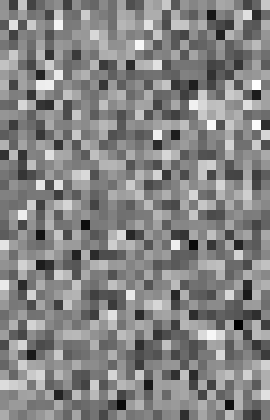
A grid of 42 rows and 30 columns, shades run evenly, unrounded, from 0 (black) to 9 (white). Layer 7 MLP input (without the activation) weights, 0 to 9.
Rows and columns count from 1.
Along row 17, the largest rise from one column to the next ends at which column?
4
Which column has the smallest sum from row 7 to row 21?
20
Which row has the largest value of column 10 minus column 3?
18
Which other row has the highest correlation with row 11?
27
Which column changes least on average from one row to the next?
12
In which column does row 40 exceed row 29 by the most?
3
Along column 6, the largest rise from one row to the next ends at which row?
7
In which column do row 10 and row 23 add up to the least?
29
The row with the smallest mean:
36
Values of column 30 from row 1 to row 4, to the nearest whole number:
7 4 6 5
